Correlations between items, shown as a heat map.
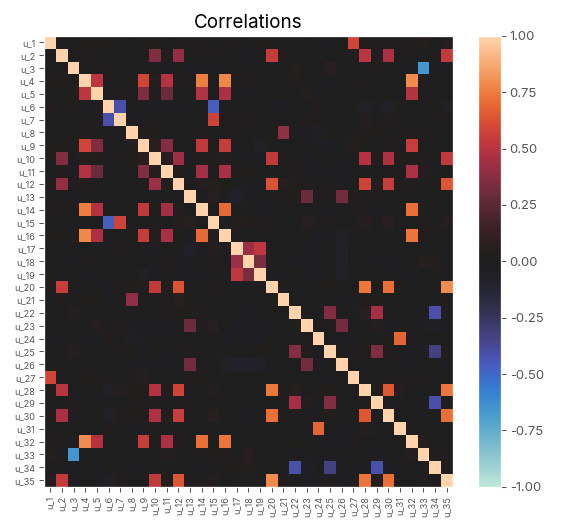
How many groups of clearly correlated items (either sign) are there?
10
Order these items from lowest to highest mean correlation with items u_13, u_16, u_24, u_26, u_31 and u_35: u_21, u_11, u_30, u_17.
u_17, u_21, u_11, u_30
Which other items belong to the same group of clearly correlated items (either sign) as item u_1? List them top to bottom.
u_27
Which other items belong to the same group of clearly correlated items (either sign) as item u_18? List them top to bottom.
u_17, u_19
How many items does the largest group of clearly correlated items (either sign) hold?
7
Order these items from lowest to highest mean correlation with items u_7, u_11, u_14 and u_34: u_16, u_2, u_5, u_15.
u_2, u_15, u_5, u_16
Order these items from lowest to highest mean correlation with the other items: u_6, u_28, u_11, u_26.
u_6, u_26, u_11, u_28
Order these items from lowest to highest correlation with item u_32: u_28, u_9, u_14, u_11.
u_28, u_11, u_9, u_14
